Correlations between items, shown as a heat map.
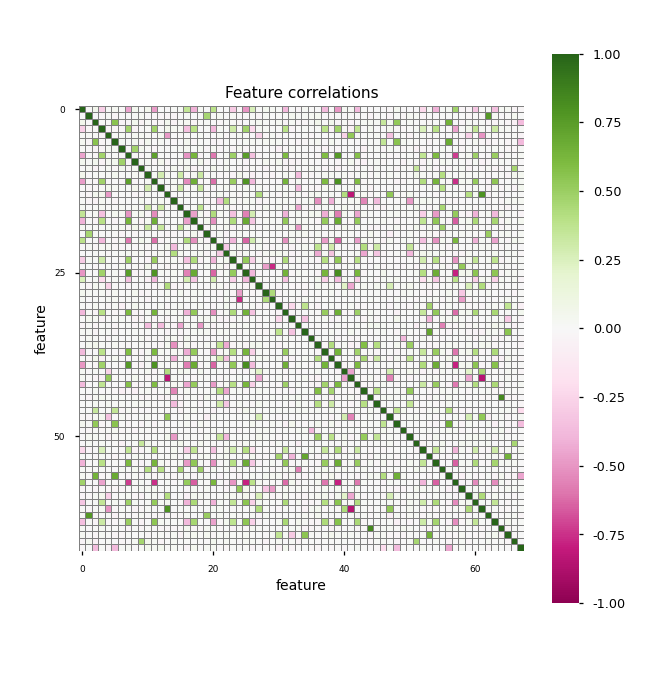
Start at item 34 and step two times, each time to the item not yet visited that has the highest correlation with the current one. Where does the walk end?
65
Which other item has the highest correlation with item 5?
56
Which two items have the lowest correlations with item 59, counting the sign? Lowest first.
41, 4
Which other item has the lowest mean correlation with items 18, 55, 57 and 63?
33
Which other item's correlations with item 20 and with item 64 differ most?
44
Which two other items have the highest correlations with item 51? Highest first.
66, 9
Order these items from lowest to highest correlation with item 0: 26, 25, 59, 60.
25, 60, 59, 26
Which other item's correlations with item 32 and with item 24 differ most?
29
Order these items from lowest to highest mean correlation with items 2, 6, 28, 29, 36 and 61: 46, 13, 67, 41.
41, 67, 46, 13
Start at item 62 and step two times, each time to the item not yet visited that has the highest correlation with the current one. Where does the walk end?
19
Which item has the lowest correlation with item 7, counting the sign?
57
